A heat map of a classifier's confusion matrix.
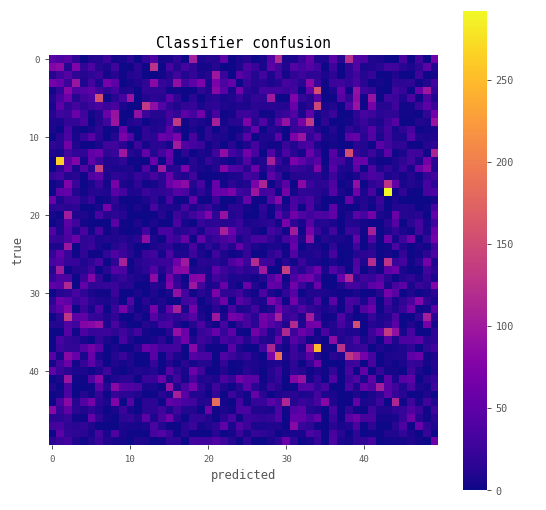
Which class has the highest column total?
2
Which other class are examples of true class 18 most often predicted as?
29
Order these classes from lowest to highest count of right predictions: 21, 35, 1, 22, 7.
21, 35, 7, 1, 22
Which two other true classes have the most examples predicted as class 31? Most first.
34, 22
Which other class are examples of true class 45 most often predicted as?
0
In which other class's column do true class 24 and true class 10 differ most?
32
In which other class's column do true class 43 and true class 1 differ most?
13
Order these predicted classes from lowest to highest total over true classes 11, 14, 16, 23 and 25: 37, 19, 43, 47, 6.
37, 47, 19, 6, 43
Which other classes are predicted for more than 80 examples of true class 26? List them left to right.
9, 17, 41, 43
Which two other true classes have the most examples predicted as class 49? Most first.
12, 8
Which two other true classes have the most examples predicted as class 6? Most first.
5, 14
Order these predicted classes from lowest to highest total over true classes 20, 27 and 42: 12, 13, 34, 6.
12, 13, 6, 34
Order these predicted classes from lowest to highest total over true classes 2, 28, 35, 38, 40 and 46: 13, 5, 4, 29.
4, 13, 5, 29
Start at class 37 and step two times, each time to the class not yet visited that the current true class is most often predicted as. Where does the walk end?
39
